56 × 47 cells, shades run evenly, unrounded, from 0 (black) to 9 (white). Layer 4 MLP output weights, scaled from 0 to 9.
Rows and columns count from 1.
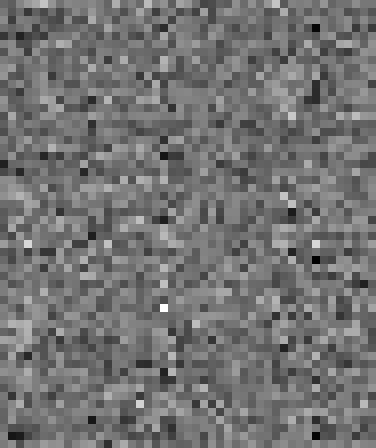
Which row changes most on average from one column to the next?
51
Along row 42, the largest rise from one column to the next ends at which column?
8
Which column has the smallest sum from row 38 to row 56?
14
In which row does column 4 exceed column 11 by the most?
31
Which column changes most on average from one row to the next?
40
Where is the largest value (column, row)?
21, 39
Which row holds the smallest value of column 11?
22
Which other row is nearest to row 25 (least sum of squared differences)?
41
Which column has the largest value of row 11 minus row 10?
20
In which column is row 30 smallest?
12
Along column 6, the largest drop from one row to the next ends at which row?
2
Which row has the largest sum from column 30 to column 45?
52
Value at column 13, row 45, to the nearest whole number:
3
